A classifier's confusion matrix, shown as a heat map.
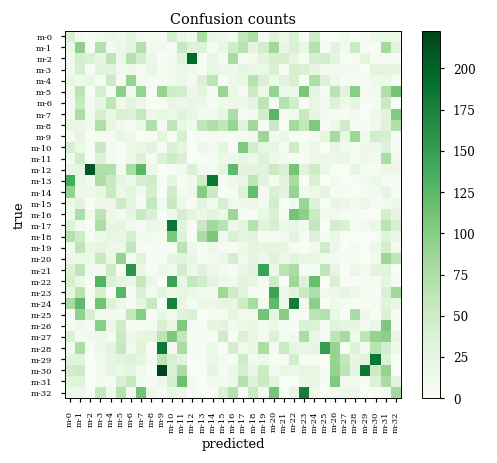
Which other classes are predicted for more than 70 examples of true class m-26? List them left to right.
m-3, m-11, m-31
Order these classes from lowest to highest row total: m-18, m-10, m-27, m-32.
m-10, m-18, m-32, m-27
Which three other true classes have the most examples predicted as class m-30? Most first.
m-29, m-27, m-28
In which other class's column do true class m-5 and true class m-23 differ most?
m-28
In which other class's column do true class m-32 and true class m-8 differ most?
m-23
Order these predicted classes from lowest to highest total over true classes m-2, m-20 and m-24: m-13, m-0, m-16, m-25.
m-13, m-25, m-0, m-16
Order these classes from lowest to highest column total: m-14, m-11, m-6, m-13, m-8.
m-8, m-13, m-14, m-6, m-11
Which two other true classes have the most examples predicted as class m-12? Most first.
m-2, m-22
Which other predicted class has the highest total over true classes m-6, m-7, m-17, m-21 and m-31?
m-19
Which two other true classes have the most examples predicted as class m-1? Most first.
m-24, m-25
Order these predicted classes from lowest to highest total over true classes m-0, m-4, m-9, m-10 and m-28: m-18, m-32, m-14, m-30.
m-32, m-14, m-30, m-18
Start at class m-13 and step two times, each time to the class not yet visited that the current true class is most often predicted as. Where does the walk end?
m-18
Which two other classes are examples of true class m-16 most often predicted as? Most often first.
m-22, m-23
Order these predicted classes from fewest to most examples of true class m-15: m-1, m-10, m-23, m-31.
m-31, m-1, m-10, m-23
